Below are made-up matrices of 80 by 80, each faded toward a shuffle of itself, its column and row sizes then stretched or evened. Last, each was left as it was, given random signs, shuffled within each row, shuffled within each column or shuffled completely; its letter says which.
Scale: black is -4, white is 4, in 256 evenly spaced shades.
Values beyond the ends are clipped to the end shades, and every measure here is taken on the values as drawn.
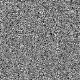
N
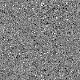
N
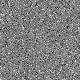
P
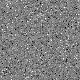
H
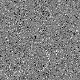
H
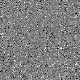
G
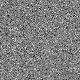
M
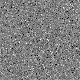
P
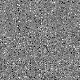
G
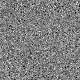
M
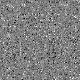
G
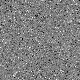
P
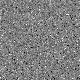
P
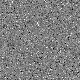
P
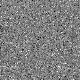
M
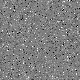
P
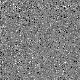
N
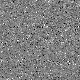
M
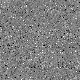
M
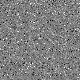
M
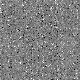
H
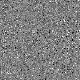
N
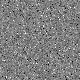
P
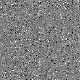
G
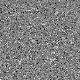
N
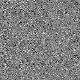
G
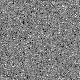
P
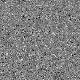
M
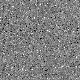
M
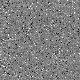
H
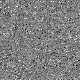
M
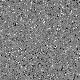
P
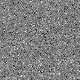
H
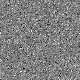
H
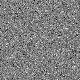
P
